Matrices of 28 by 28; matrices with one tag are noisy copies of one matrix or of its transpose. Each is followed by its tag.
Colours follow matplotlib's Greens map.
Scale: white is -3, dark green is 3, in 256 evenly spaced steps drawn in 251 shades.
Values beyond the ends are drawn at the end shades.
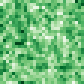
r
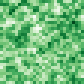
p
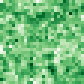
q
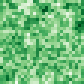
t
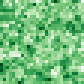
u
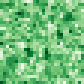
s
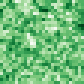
t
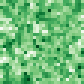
t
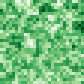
t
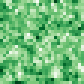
u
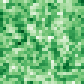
r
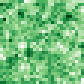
s
